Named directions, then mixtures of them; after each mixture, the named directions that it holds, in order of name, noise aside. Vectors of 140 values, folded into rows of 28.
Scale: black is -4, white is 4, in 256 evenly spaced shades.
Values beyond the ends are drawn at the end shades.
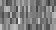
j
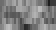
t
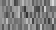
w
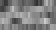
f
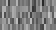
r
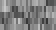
f, j, w.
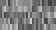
j, r, t.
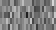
j, r, w.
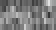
f, t.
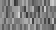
w.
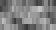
f, t.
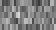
f, j, w.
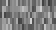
r, t.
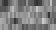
f.
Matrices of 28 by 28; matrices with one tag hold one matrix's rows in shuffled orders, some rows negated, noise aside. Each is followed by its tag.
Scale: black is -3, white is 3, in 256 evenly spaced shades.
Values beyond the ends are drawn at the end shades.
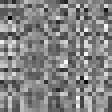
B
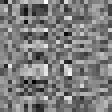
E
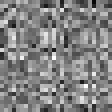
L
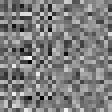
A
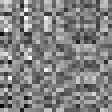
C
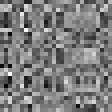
C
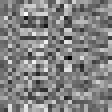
E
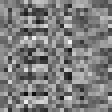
E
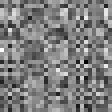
B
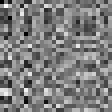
C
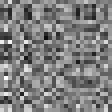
C
